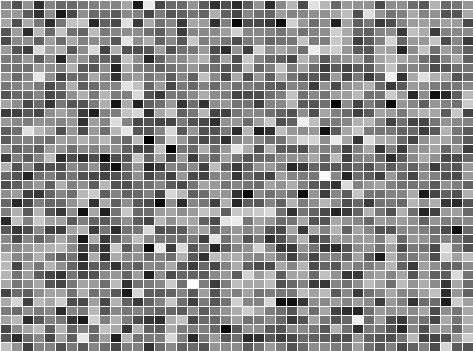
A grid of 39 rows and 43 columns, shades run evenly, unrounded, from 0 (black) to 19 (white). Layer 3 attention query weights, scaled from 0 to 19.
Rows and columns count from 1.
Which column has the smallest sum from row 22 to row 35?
10
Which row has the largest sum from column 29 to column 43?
16
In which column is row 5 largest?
12
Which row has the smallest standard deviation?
39
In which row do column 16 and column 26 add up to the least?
17
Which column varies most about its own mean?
22
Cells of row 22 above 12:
7
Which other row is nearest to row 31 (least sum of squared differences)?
35
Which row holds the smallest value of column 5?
3
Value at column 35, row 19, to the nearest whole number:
9
